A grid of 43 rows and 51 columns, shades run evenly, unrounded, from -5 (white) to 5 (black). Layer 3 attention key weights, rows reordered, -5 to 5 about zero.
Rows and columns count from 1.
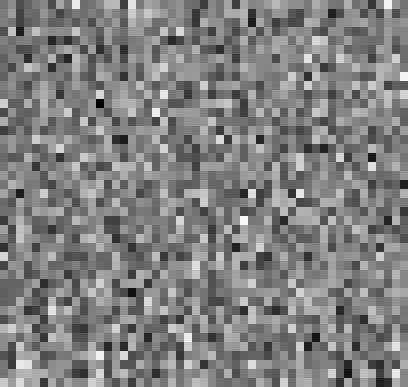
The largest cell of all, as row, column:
12, 13
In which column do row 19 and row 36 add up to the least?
47
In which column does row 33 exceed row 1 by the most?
17
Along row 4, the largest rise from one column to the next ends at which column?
3
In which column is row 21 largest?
51
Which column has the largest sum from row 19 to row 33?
27
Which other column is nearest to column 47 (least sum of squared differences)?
16
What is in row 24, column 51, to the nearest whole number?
3
